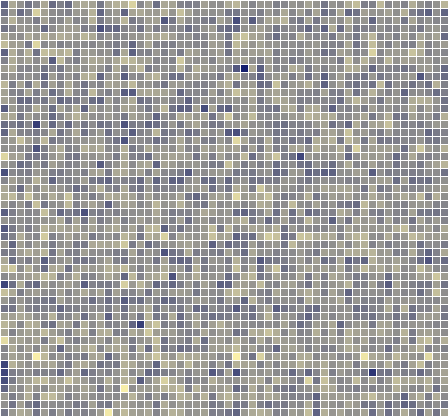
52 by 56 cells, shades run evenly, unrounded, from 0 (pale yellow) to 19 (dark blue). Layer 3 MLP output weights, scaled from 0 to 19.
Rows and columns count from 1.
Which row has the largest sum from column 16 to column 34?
23
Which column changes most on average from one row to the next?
30
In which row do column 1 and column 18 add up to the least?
43
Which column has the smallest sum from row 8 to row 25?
2
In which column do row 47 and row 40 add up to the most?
47
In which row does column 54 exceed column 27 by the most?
33
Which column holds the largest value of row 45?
14
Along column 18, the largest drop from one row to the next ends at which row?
42
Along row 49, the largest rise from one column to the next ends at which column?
17
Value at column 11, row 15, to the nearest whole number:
7
